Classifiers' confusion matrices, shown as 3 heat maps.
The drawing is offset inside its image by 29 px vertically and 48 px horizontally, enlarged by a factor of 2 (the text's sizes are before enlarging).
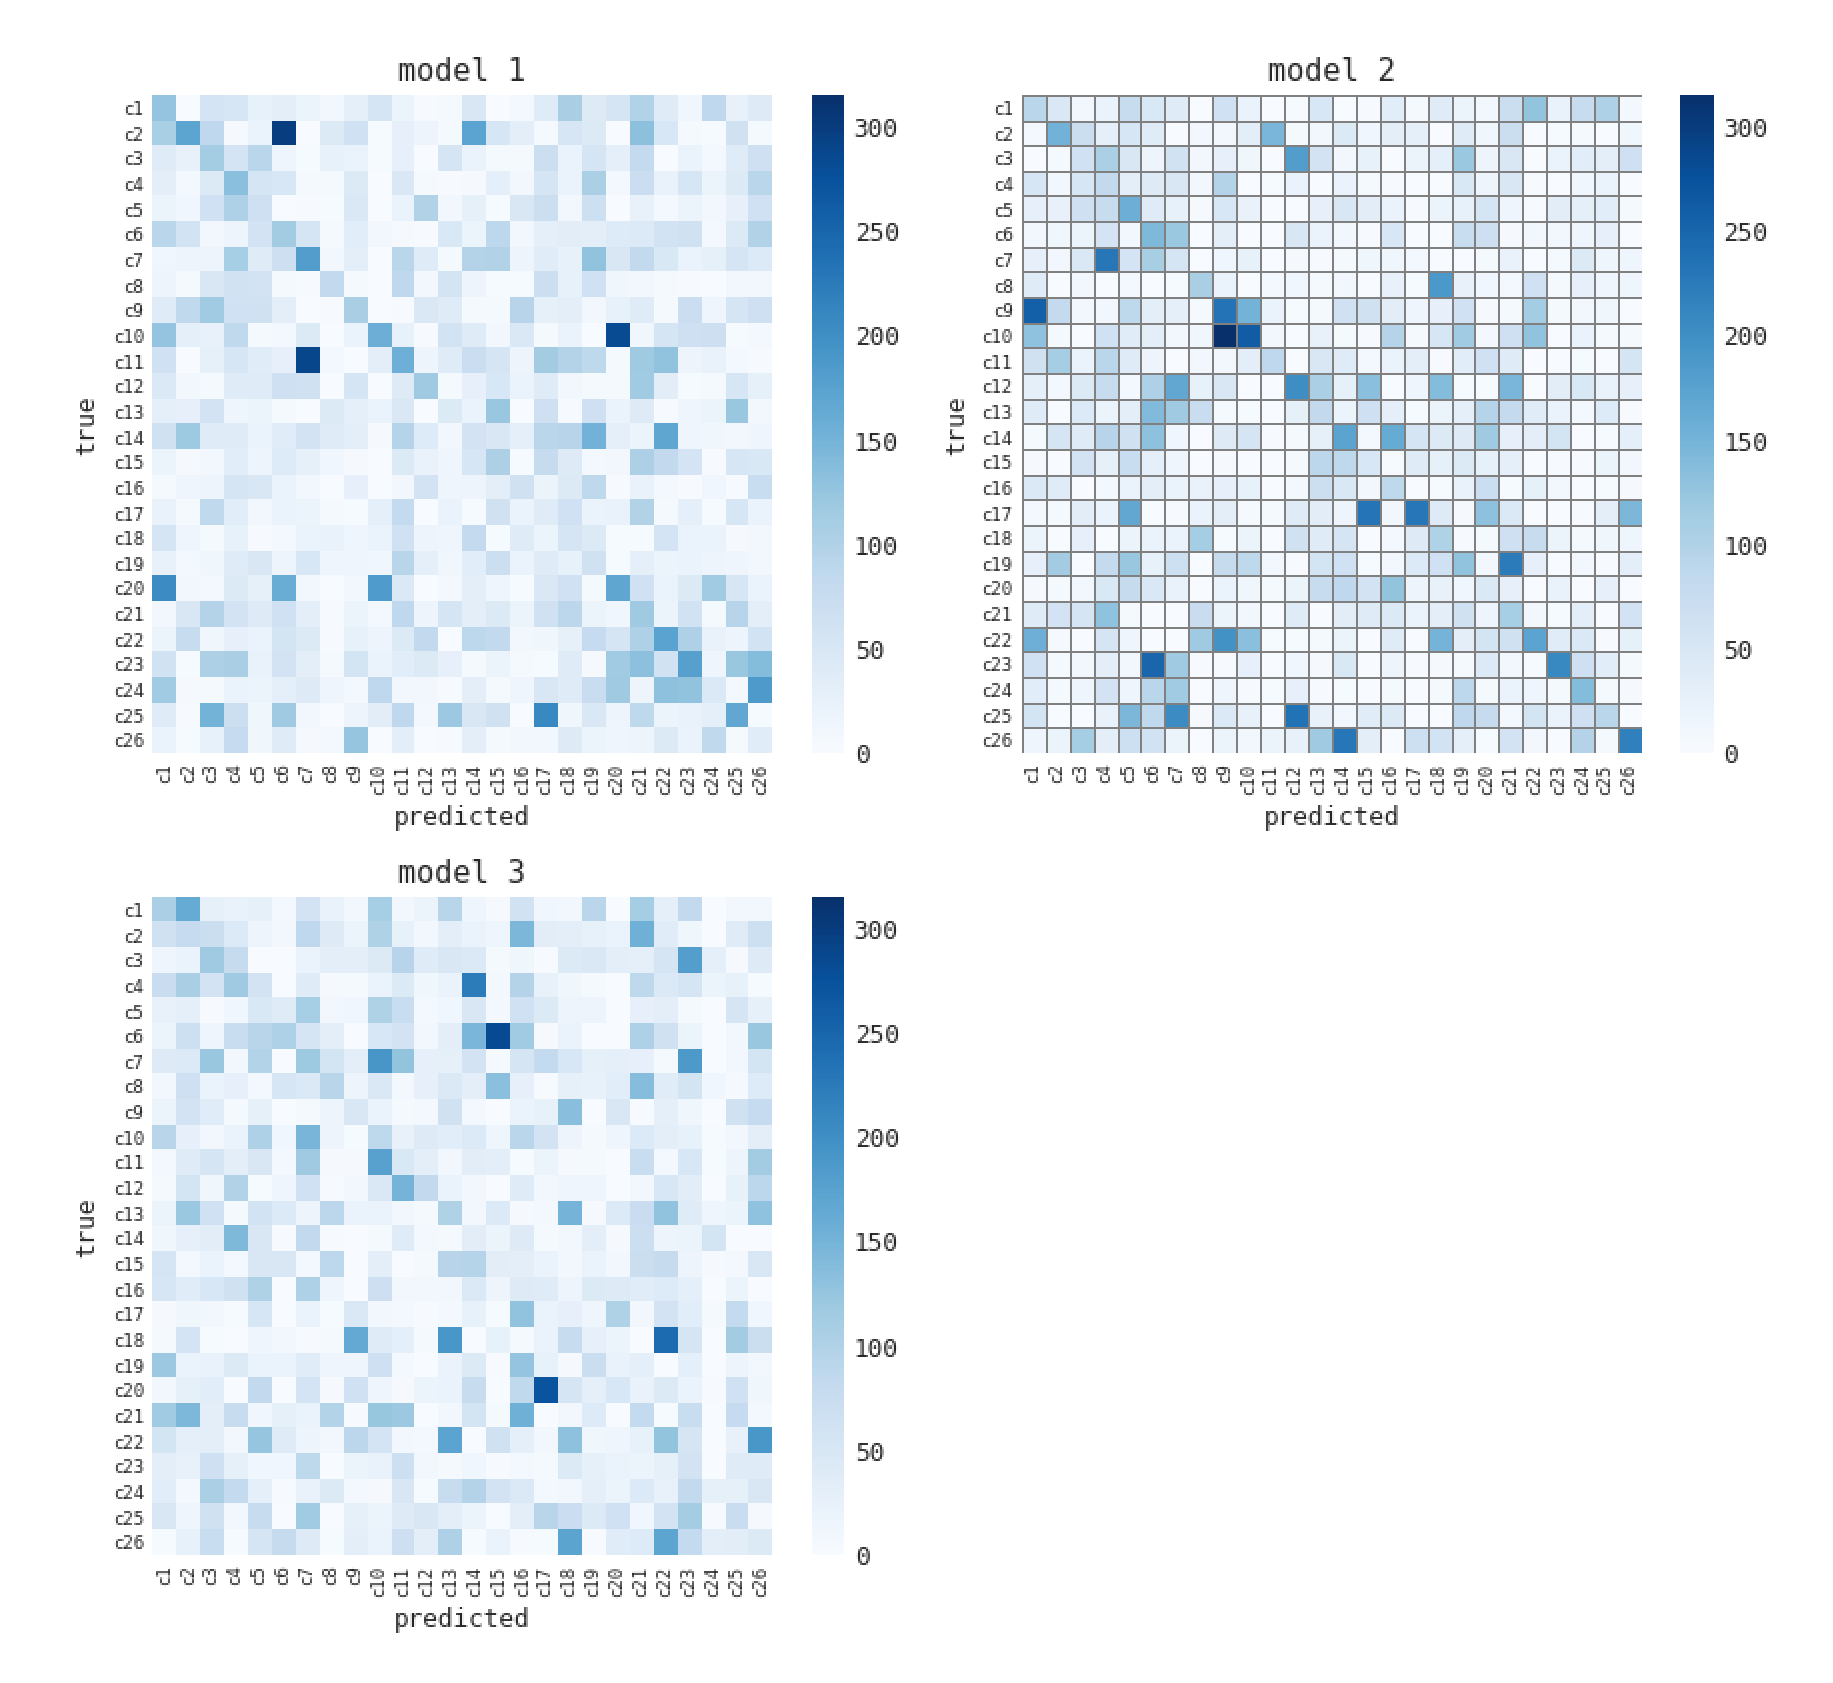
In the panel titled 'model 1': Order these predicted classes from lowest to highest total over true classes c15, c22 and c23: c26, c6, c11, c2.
c2, c11, c6, c26
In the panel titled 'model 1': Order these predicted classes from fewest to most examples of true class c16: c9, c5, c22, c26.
c22, c9, c5, c26
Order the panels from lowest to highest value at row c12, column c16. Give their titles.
model 2, model 1, model 3
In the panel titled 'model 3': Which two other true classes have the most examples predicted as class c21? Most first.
c2, c8
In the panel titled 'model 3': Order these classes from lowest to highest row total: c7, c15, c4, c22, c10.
c15, c10, c4, c22, c7
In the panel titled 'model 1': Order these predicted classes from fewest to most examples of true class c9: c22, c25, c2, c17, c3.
c22, c17, c25, c2, c3
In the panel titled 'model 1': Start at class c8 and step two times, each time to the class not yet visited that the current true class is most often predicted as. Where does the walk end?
c7
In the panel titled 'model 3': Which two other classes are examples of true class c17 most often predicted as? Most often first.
c16, c20
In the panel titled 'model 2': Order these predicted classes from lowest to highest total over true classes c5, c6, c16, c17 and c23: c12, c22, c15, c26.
c22, c12, c26, c15
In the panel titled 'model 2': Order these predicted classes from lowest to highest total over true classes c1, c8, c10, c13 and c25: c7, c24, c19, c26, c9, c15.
c26, c15, c24, c19, c7, c9
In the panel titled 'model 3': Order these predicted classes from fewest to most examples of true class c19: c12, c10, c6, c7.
c12, c6, c7, c10
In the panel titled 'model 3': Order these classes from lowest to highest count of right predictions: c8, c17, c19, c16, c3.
c17, c16, c19, c8, c3
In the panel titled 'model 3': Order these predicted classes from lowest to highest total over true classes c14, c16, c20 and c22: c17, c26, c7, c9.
c9, c26, c7, c17
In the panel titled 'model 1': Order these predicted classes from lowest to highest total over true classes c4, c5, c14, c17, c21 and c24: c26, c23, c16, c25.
c16, c25, c23, c26
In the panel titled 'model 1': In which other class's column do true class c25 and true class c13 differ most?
c17
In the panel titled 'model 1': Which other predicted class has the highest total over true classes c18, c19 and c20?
c1
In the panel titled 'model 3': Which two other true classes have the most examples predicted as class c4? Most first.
c14, c12
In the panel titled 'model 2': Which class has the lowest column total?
c11
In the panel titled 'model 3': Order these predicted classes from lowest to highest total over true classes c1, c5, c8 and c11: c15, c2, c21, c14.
c14, c15, c2, c21
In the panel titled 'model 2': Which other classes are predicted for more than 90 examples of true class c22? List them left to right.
c1, c8, c9, c10, c18
